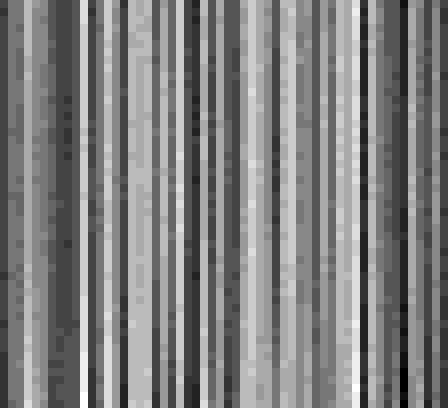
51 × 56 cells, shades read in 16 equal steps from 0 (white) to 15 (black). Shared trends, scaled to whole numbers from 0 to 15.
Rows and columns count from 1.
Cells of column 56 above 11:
20
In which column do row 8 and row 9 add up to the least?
45
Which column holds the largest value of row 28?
51
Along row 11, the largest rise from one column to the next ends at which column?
46
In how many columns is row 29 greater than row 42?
15
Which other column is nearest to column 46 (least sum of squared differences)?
25
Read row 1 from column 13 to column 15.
8 3 6
